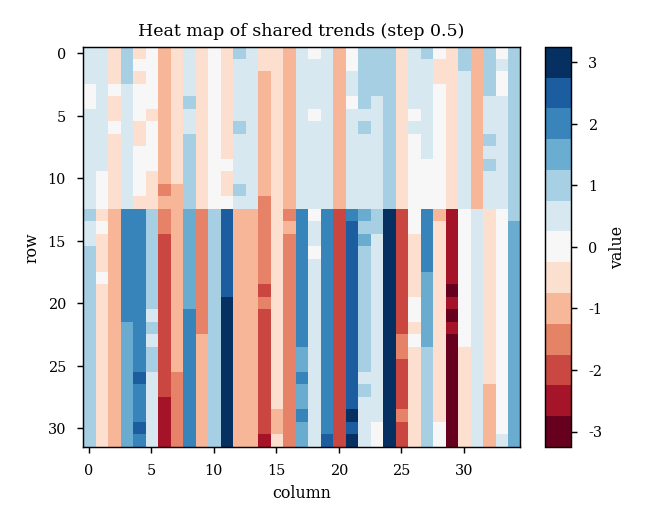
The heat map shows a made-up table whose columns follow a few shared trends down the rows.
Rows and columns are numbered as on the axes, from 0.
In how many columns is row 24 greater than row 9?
15
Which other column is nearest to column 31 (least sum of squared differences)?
5
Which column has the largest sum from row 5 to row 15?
24
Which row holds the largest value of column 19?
31
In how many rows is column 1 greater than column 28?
13
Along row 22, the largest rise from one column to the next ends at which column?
21
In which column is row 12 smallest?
14
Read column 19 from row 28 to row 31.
2 2 2 2.5
